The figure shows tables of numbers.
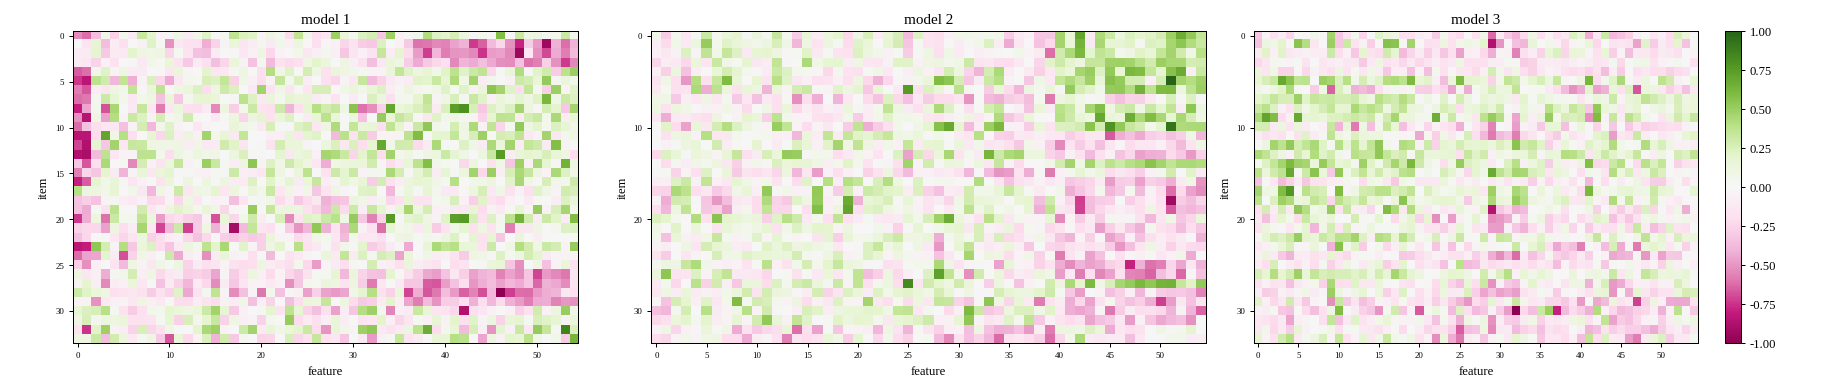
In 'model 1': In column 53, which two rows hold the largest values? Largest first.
32, 14
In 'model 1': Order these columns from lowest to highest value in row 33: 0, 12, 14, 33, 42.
12, 33, 0, 14, 42
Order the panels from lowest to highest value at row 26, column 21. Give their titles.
model 2, model 1, model 3
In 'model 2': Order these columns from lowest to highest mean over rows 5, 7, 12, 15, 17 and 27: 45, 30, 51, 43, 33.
33, 45, 30, 43, 51
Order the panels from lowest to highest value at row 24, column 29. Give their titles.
model 3, model 2, model 1
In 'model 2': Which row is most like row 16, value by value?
11
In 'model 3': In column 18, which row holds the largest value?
18
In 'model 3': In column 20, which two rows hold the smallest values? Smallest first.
30, 11
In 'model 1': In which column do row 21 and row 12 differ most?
33
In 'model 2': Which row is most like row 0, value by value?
1
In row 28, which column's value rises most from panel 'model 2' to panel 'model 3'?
54
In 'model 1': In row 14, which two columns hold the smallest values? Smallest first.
1, 6
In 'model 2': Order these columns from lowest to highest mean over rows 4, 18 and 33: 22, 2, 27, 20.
20, 27, 22, 2
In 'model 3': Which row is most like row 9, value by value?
8
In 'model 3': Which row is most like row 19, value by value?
1
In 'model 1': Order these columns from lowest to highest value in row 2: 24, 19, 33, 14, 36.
14, 36, 19, 24, 33
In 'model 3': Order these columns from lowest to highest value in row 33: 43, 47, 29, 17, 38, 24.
47, 24, 38, 29, 17, 43
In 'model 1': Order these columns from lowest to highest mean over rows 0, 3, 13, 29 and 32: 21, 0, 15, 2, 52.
0, 2, 52, 21, 15
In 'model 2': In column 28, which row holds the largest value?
26
